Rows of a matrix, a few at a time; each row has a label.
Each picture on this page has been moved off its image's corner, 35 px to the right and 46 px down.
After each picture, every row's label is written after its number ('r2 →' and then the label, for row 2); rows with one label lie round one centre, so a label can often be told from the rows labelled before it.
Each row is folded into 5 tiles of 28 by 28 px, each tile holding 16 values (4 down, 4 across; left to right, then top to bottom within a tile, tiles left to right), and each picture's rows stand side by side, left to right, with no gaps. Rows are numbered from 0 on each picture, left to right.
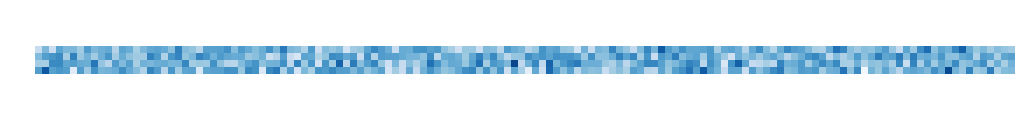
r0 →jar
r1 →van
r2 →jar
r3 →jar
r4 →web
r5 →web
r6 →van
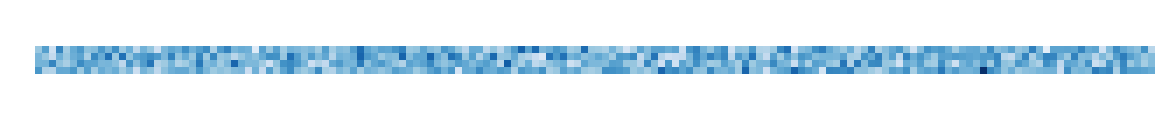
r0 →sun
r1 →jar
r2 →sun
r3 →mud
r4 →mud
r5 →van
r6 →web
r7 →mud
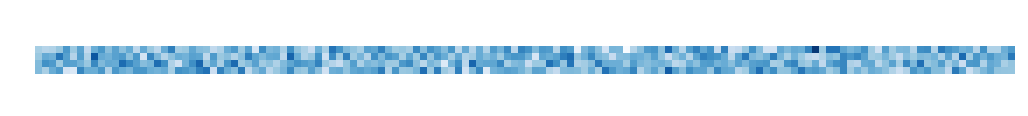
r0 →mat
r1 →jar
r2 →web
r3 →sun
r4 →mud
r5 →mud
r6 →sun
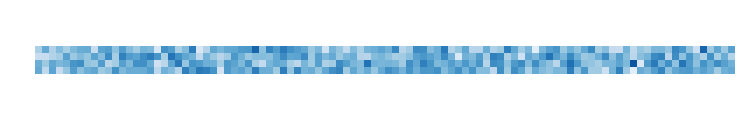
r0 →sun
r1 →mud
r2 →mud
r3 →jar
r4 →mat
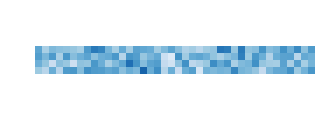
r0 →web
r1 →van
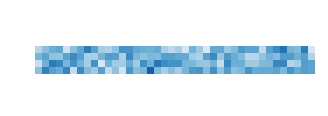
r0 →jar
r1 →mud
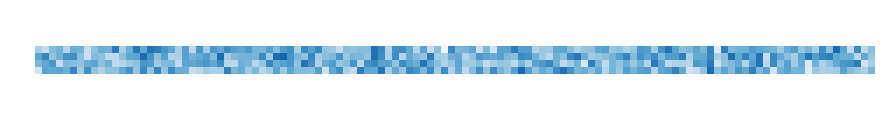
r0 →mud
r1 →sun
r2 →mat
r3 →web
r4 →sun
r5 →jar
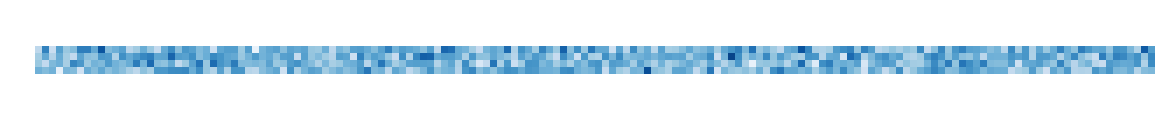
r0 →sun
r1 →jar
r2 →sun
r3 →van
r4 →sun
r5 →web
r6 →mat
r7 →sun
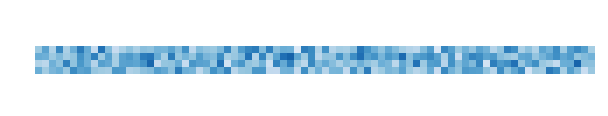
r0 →sun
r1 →sun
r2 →sun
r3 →jar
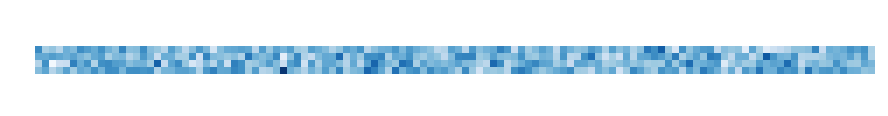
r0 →van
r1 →web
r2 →mat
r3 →van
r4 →web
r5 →mud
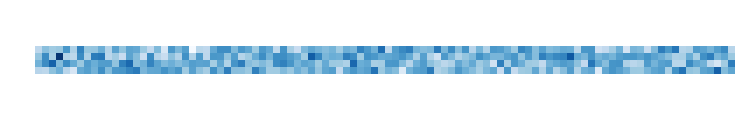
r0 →mat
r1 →sun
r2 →van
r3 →sun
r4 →mud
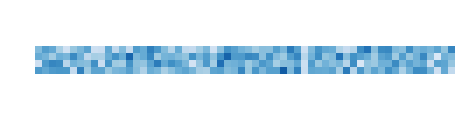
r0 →jar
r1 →web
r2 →van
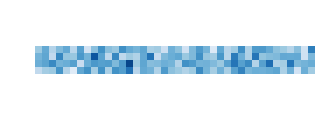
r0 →mat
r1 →mat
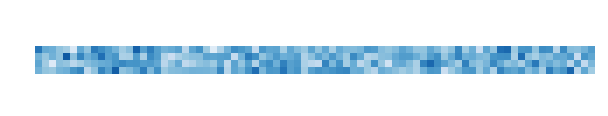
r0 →web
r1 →web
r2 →jar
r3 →van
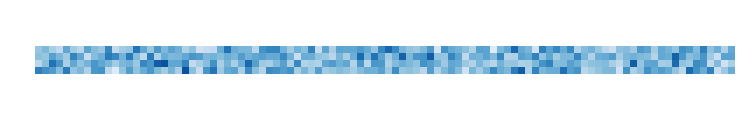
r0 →jar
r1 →van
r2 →sun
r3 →web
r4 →van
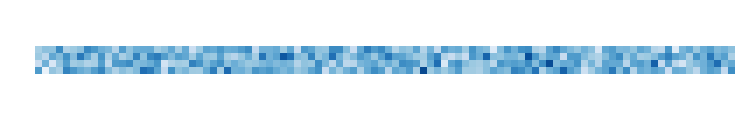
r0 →web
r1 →sun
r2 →web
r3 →web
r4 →jar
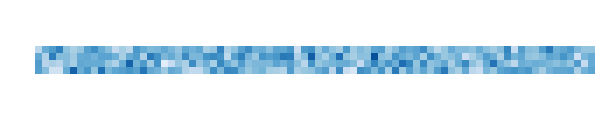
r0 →web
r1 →sun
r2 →mat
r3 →van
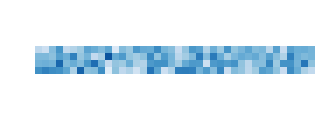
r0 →jar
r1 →jar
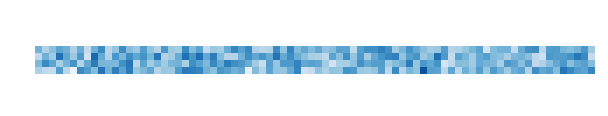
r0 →mat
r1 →jar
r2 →web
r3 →mud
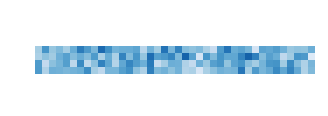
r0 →sun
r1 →web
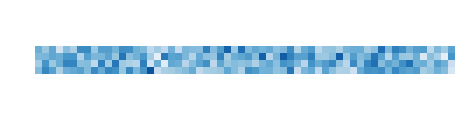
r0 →van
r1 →sun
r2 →mat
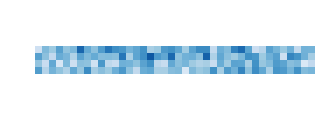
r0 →sun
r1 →web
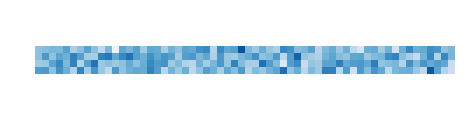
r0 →jar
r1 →web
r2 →jar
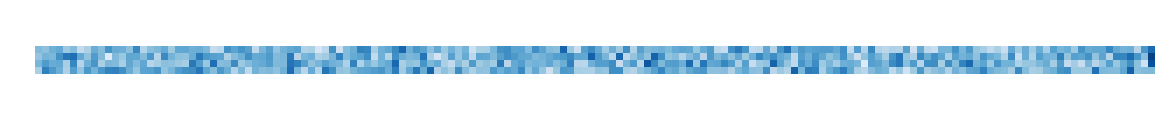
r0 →mud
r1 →jar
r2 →van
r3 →sun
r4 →mat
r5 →van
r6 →mat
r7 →sun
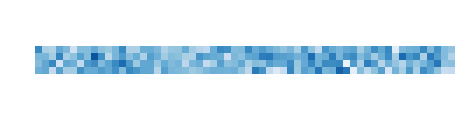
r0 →mat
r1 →sun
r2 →jar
